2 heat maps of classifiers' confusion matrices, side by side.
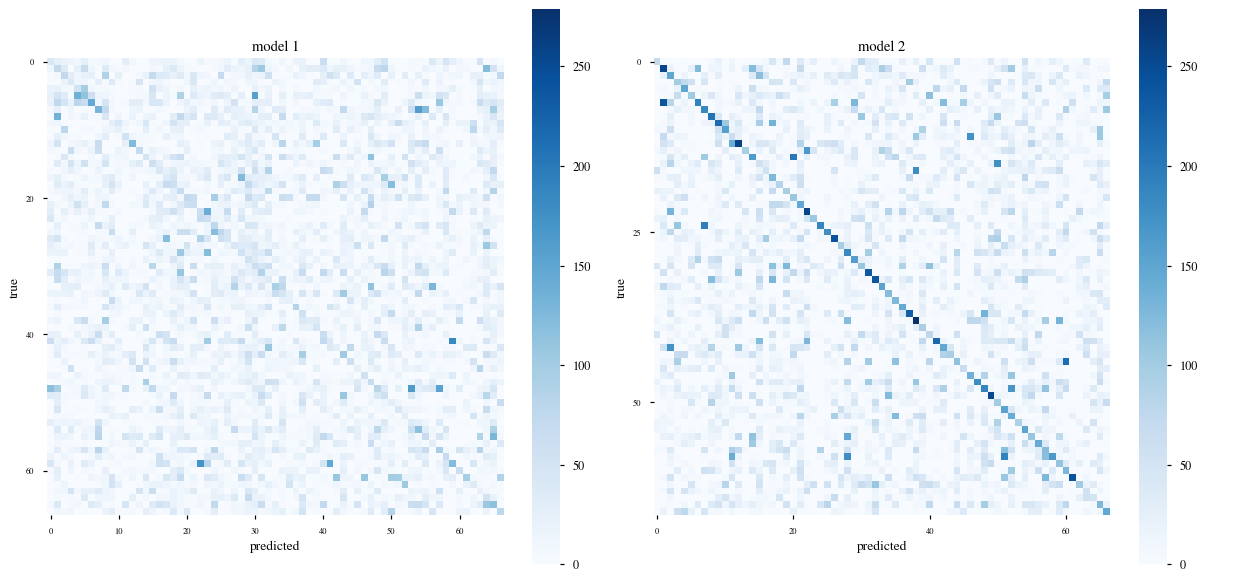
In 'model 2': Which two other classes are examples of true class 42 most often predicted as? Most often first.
2, 12
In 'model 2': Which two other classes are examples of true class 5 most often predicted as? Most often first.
40, 66
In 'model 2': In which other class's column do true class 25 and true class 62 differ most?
32
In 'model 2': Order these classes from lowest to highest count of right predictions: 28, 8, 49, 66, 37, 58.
66, 58, 28, 8, 37, 49
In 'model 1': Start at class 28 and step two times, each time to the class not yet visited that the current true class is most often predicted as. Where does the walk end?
22
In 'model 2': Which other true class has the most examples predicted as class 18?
21
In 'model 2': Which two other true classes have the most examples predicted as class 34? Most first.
49, 22
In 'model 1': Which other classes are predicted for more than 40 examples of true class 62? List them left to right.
9, 35, 52
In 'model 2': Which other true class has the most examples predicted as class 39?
10
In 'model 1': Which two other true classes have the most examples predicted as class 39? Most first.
12, 20
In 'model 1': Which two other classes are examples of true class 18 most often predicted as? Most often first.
50, 42
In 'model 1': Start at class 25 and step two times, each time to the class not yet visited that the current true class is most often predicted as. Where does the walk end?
7
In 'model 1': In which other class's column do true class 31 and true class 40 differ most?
19
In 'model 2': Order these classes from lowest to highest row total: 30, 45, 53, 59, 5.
45, 53, 59, 5, 30
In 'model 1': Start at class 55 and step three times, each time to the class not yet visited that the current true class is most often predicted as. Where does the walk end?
29
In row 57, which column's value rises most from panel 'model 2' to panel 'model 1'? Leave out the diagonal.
63
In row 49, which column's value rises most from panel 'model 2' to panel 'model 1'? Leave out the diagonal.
43
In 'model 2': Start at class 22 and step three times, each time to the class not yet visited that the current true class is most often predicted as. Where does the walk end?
50
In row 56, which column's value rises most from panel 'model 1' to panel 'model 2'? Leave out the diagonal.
14
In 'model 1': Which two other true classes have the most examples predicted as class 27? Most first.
33, 54
